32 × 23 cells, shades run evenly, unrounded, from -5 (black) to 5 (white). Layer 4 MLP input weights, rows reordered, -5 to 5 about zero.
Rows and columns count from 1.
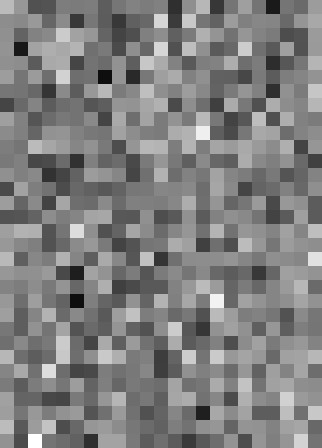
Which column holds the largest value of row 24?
13
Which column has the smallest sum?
6
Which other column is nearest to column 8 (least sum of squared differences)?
22
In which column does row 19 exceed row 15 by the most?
23
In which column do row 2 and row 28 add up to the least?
9
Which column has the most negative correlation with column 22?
12
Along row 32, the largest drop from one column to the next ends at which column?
4
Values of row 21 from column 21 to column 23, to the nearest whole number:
1 2 -1
